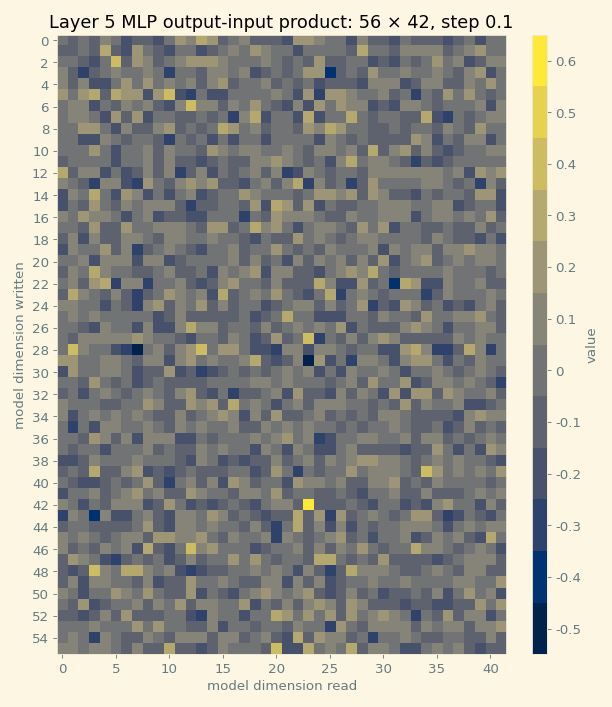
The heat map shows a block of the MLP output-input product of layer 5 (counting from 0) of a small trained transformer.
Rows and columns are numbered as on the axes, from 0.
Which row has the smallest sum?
9
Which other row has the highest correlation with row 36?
15
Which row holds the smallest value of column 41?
31
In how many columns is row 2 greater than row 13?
18
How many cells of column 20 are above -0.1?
40
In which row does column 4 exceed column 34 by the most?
22
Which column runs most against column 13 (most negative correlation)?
20
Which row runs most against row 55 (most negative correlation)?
44
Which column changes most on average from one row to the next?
3
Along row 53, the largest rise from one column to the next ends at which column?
26
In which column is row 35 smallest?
1
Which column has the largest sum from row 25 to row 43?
34
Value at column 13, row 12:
0.1
